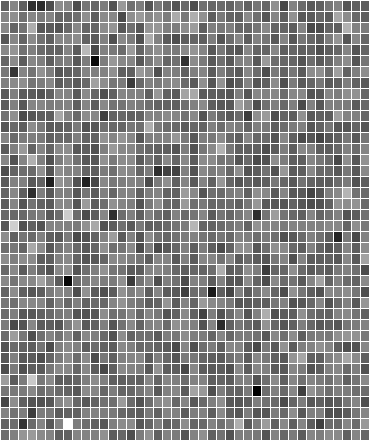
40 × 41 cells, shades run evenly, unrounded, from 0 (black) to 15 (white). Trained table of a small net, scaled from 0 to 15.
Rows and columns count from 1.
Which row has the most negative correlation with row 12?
31
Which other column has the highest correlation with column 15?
8
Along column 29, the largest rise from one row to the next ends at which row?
37
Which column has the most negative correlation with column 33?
24
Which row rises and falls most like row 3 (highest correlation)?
30
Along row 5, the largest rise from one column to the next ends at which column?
10
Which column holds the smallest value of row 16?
18
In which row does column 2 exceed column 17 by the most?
21
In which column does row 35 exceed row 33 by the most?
4
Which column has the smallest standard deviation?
26
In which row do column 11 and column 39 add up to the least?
6
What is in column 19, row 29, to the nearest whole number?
5
